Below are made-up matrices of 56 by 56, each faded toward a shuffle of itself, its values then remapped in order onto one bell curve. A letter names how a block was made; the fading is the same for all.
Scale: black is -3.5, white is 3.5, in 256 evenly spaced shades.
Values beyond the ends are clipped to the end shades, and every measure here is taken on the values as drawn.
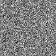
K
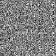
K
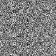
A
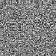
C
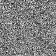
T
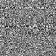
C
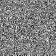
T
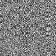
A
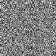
A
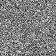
T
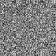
A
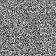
T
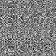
C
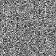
K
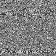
T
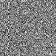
A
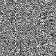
A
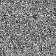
T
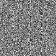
K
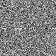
T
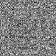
C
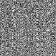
A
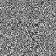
C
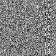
K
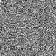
C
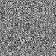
C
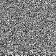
T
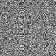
A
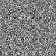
C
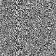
K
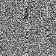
K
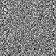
A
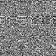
C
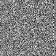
K
